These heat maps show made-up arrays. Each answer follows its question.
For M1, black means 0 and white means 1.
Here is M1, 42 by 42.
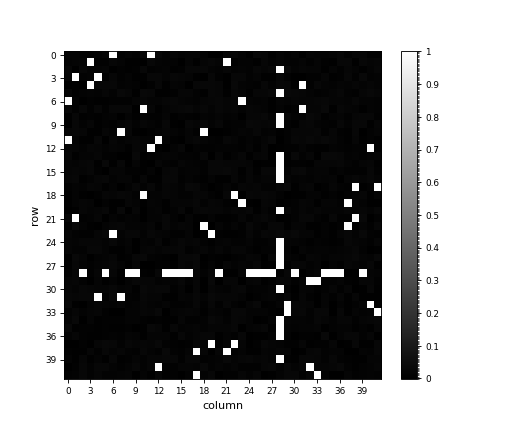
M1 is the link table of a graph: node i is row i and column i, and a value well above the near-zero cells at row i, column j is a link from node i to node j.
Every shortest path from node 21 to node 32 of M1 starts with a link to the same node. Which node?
node 38
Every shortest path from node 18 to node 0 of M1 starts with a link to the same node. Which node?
node 22
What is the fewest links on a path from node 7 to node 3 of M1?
3
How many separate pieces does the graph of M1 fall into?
2
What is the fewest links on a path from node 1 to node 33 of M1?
5
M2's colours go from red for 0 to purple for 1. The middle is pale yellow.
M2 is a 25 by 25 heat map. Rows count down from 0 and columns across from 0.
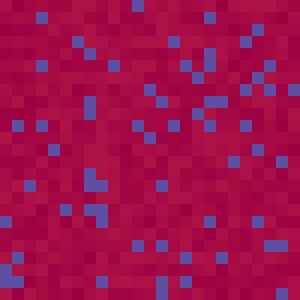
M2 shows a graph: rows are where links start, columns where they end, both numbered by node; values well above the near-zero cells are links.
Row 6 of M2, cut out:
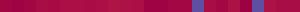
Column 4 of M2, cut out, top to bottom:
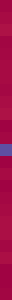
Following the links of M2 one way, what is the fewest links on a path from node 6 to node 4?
5
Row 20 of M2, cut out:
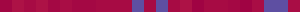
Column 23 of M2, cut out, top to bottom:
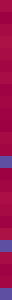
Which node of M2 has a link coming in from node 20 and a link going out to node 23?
node 13
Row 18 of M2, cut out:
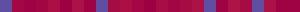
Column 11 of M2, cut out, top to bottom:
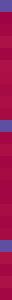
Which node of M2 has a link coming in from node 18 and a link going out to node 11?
node 0
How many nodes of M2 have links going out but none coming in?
1
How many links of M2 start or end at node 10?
6
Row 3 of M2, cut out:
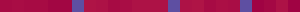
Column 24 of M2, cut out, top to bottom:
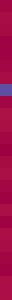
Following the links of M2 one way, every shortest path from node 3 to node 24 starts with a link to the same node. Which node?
node 14
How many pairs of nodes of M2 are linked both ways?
5
